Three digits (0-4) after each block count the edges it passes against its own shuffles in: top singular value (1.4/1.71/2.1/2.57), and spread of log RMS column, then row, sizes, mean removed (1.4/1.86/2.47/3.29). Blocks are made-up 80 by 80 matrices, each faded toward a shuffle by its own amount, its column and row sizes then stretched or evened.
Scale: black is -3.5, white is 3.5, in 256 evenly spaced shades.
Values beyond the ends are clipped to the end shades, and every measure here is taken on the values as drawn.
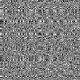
4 1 3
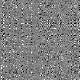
3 3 2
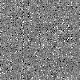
2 2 0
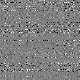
1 2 4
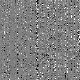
2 4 0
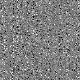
1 3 0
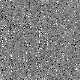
0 2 1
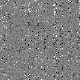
0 3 1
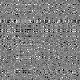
4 0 3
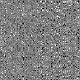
3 3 1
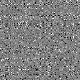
3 0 2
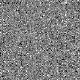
2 2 1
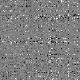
2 2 3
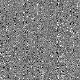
1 3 0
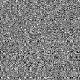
3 0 2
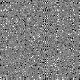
3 2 1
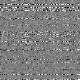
3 1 4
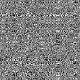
3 2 3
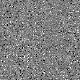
1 2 1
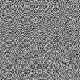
4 0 1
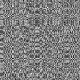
4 2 1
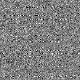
1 1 3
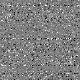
1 1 3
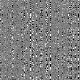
3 4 0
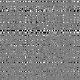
4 2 4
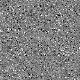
1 1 2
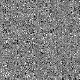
1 2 1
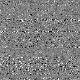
0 0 3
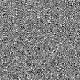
3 0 0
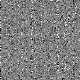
1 3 0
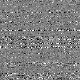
1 1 4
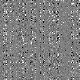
3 4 2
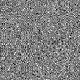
3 0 0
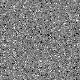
1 2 1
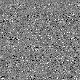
0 0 3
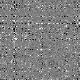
3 3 3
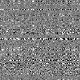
3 1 4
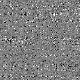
2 1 3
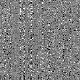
2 3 0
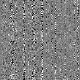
2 4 1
